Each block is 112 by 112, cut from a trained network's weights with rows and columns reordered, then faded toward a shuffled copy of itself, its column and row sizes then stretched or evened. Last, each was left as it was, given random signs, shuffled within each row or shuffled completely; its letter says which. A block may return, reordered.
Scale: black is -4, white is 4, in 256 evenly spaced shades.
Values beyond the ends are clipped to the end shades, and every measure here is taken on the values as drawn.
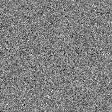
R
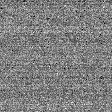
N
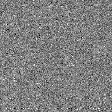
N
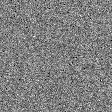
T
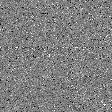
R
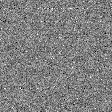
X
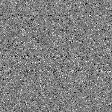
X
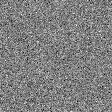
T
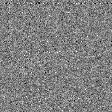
R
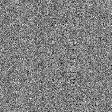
N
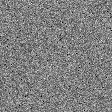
T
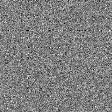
R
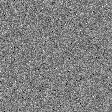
T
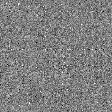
N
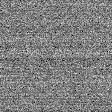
X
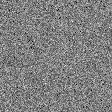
T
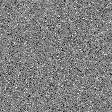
T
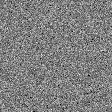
T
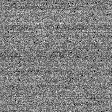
N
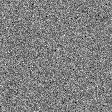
T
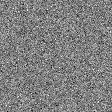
T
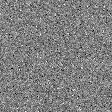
T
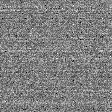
N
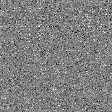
X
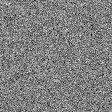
T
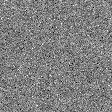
T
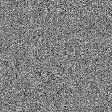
N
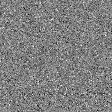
X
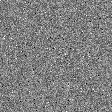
T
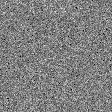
T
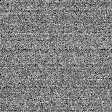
X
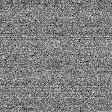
N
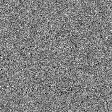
X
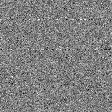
X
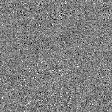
N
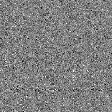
N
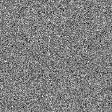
R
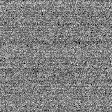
N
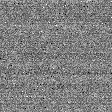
X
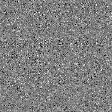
N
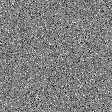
T
